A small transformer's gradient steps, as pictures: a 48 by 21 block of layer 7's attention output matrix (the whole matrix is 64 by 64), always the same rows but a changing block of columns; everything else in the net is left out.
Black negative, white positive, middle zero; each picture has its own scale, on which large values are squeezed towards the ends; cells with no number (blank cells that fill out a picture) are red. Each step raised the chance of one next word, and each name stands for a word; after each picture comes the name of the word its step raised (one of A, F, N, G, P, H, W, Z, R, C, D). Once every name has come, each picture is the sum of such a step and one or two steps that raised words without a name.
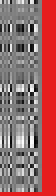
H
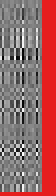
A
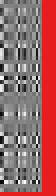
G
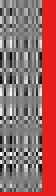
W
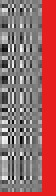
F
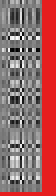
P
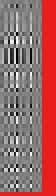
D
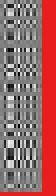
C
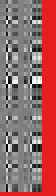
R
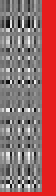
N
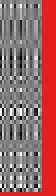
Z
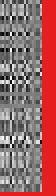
G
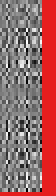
F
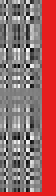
A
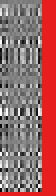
Z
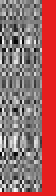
C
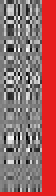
R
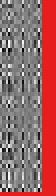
C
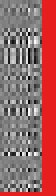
G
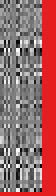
D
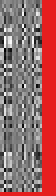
P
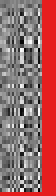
Z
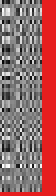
F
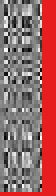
N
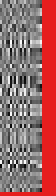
W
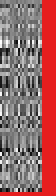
W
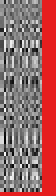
H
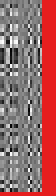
D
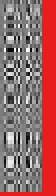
P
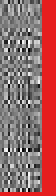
R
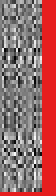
A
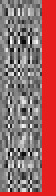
C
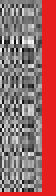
F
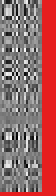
H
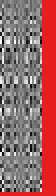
R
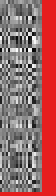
P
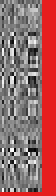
W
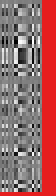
D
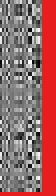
F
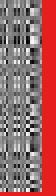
F
